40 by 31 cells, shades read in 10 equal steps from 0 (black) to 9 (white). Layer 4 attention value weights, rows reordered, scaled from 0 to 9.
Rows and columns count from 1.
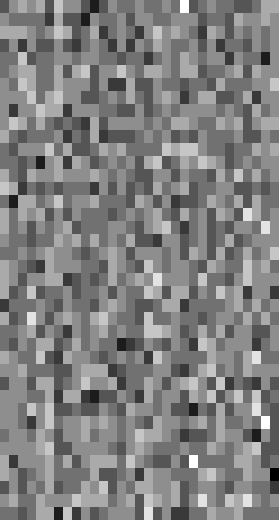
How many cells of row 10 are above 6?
1
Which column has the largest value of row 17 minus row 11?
28
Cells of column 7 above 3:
27
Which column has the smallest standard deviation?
19
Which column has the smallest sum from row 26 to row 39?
7
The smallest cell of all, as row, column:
37, 31
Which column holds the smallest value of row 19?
18
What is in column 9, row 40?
2
